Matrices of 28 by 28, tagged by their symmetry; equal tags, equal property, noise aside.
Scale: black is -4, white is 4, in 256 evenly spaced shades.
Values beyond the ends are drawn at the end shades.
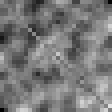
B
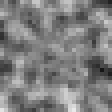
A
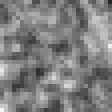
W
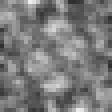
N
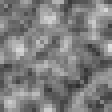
B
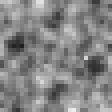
N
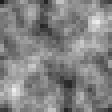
N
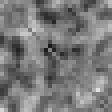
B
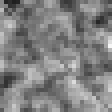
W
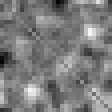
B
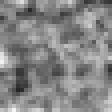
W
